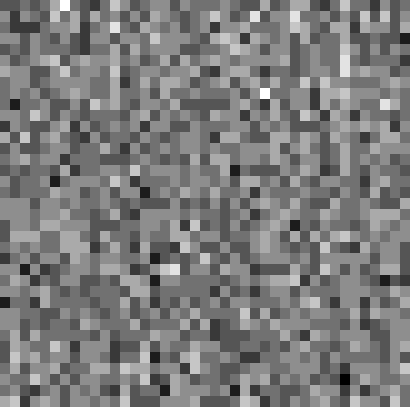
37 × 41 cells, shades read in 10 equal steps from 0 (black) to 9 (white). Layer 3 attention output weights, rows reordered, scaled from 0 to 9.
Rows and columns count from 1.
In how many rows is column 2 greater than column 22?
19
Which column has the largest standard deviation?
35
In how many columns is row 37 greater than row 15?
20
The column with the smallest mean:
16
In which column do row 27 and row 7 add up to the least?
22
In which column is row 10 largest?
39
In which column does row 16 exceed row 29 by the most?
14
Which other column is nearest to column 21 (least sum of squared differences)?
11
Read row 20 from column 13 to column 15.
3 2 5
